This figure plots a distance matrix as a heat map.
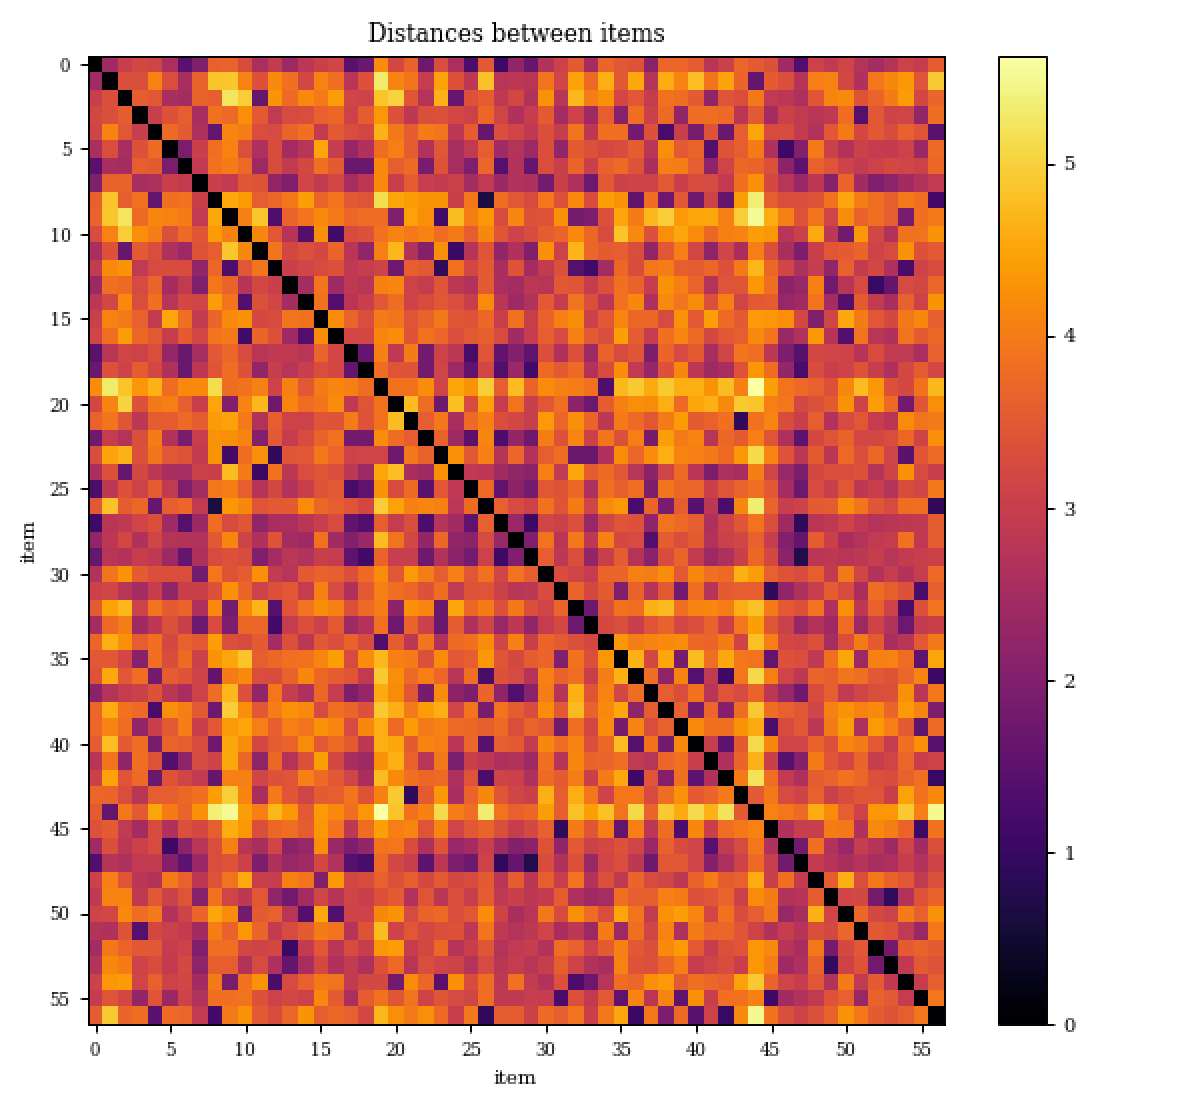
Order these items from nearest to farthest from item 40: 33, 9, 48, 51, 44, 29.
29, 33, 48, 51, 9, 44
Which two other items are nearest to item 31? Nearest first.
45, 55
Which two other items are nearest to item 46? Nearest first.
5, 41
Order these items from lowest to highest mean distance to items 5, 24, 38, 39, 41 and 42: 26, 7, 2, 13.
26, 2, 7, 13
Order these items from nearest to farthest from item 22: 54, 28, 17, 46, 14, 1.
17, 28, 46, 1, 14, 54
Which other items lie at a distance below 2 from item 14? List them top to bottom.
10, 16, 50
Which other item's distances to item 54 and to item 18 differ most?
32
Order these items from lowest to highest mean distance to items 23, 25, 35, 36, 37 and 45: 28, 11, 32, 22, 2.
28, 22, 11, 2, 32
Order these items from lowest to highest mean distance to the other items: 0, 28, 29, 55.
29, 0, 28, 55
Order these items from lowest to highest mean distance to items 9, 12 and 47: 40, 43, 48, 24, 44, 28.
28, 48, 24, 40, 43, 44
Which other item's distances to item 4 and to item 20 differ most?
38
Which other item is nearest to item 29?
47
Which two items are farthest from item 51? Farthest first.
19, 10
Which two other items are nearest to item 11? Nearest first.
24, 2
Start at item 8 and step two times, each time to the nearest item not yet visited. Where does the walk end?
56
